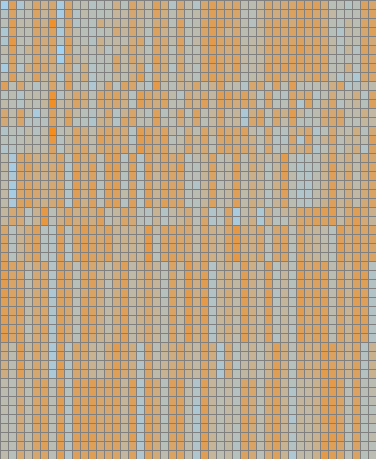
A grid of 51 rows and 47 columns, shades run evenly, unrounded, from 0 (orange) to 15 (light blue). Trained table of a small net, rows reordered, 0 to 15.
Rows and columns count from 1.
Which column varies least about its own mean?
32
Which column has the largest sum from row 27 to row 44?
7
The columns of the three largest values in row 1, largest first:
1, 8, 3
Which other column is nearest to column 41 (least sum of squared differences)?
6
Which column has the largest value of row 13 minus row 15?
31
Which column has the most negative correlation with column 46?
42
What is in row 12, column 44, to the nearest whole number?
10
